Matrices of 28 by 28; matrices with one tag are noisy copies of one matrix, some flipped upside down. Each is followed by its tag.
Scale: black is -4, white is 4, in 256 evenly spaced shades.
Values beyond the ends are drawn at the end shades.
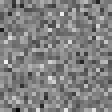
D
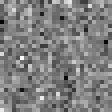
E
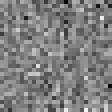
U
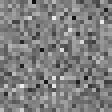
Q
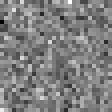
E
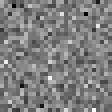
D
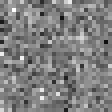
E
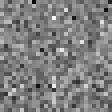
Q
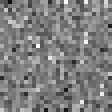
U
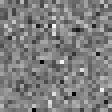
Q
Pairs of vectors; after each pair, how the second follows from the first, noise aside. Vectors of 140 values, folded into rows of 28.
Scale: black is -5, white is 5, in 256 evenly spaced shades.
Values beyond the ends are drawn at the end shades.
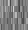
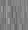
wrapped around, shrunk.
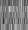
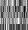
reversed, scaled up.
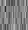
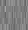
negated, shrunk.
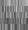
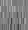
reversed, negated, partly zeroed.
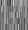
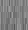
reversed, negated, shrunk.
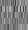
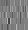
reversed, negated, partly zeroed.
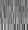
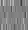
reversed, negated, partly zeroed.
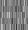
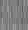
wrapped around, shrunk.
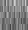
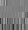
reversed, negated, partly zeroed.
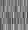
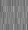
wrapped around, shrunk.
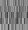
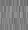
reversed, negated, shrunk.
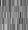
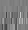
negated, partly zeroed.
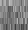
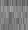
wrapped around, shrunk.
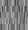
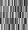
wrapped around, negated, scaled up.
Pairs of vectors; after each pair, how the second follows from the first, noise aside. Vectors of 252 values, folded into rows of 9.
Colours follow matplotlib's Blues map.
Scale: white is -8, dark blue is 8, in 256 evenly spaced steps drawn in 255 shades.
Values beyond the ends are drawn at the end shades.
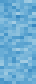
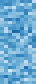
wrapped around, negated, scaled up.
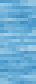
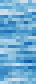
wrapped around, scaled up.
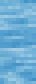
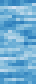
wrapped around, scaled up.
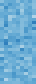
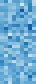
wrapped around, scaled up.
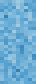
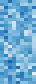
wrapped around, negated, scaled up.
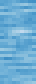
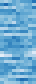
wrapped around, scaled up.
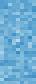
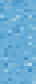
wrapped around, partly zeroed.
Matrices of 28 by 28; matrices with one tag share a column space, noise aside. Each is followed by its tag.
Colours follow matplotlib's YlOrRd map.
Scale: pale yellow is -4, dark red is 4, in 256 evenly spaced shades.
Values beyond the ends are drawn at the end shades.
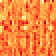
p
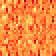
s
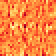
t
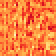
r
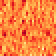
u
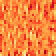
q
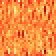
q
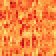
q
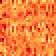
t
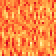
q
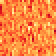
t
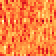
u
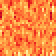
q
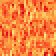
q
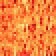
s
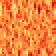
q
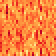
q
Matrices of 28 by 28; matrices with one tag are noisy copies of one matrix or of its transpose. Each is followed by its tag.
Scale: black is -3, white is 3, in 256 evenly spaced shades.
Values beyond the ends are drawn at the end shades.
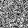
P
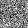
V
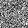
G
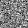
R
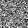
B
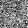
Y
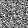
B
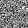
B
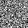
V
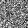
B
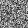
B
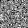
R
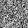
V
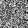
B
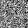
B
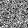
P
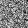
B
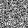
G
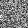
R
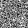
P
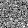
G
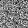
B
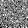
B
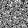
R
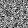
B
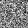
B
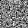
R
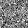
G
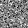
P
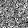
V
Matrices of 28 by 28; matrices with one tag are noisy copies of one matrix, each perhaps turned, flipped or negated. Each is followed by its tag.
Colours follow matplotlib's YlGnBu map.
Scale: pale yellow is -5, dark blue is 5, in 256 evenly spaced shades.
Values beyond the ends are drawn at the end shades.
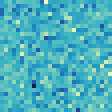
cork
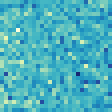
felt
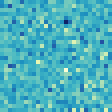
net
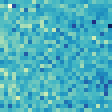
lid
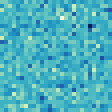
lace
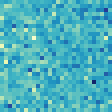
felt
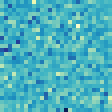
cork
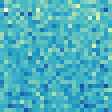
lid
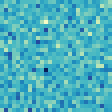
net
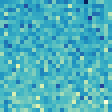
lid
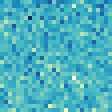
felt
